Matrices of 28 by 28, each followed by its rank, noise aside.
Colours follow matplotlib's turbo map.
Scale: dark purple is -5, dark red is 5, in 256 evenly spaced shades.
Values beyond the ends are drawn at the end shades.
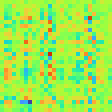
three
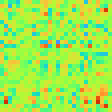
four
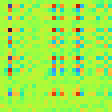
one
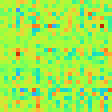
four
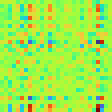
two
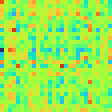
three
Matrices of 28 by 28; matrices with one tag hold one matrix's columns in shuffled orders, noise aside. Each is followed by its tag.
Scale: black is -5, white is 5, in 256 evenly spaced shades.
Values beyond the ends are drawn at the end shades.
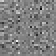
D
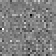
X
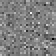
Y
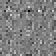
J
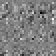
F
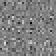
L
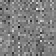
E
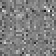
J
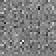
D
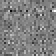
J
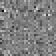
J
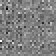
D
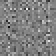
E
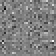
D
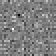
X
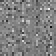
E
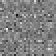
X
